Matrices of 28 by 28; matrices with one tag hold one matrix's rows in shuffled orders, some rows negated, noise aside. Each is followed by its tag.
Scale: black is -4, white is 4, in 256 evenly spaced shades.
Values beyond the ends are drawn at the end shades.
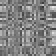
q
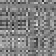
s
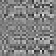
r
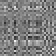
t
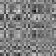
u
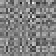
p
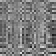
q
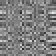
q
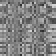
q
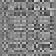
r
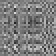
t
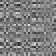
u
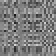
t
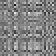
t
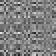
u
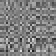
p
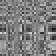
q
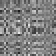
u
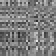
s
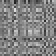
t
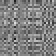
t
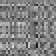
s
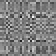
p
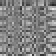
q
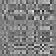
r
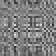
t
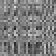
t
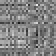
s
